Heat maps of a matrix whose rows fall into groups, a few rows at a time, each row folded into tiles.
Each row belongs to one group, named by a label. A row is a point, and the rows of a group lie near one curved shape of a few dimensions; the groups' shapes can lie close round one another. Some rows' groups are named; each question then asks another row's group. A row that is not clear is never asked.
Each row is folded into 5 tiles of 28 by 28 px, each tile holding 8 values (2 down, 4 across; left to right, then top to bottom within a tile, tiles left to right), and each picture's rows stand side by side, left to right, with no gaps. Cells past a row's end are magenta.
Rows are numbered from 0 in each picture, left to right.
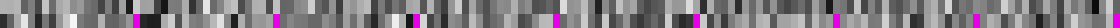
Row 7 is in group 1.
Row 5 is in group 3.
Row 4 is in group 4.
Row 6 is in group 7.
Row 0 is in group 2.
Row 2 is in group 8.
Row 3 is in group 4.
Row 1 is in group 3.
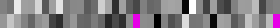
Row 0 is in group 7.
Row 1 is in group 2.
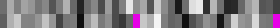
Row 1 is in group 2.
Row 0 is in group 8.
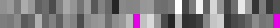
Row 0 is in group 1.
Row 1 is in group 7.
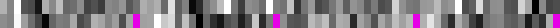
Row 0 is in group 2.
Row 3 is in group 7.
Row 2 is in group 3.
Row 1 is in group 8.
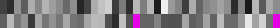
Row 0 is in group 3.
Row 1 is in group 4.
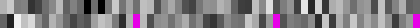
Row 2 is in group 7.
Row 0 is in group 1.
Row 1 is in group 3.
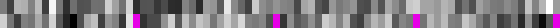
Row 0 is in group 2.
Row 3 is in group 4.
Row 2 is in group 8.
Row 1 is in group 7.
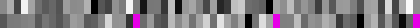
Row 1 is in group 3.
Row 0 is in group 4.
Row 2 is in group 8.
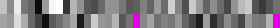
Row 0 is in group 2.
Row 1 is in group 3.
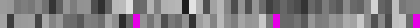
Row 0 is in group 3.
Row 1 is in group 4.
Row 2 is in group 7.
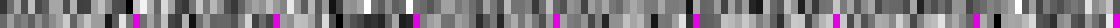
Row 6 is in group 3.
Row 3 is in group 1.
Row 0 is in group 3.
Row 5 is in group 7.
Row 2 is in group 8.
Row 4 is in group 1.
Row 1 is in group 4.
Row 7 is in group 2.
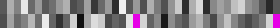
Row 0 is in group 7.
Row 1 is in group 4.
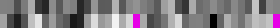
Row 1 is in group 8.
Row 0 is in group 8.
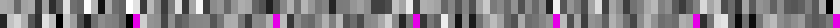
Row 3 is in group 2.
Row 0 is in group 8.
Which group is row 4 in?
4
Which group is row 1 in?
4
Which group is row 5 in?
2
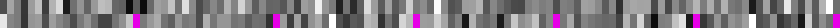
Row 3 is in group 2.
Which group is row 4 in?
8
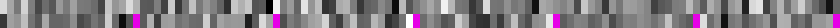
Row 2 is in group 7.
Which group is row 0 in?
4
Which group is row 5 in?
4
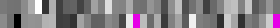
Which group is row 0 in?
2
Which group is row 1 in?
4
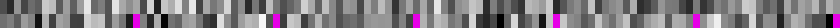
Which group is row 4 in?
3
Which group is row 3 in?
2
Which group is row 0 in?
7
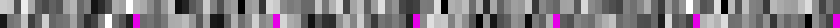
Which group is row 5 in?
7
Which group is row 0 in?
4
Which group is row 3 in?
7
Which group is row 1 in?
8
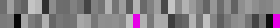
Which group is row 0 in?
2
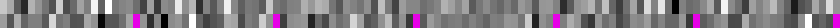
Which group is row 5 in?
4
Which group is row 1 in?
4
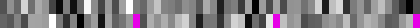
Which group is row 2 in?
4
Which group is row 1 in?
7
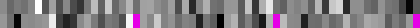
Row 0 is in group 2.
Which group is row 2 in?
4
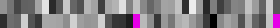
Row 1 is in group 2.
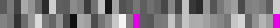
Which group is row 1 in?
7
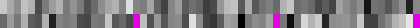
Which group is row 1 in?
4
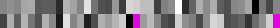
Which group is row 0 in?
8
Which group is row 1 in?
7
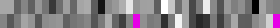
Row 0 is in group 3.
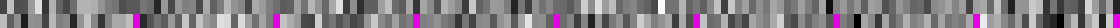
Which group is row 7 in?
2
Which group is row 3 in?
4
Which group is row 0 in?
4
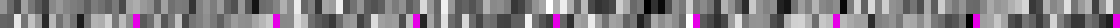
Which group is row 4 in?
1
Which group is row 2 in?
2
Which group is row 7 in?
8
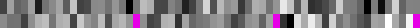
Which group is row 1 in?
3
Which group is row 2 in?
1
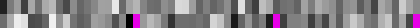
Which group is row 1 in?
8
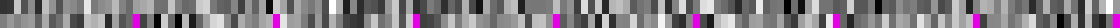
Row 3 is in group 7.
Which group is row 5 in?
1
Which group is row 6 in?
3
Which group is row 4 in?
7
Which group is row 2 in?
2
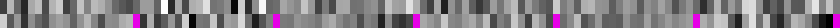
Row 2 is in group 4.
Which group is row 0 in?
4
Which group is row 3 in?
7
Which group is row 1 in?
7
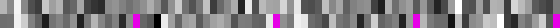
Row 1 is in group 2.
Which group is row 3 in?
7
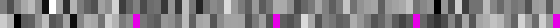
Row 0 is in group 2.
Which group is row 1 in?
7
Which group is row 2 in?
3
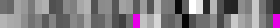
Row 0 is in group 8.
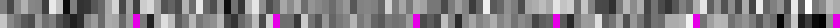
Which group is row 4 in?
1
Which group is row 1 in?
1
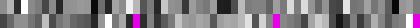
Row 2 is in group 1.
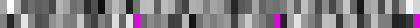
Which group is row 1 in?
4
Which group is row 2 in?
8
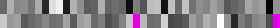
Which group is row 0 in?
4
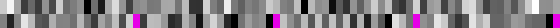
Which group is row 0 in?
1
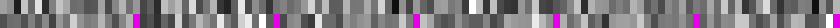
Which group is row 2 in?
1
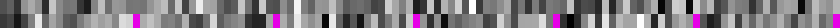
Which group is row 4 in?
3
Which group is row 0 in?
8
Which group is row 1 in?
7
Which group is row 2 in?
2
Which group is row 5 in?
3
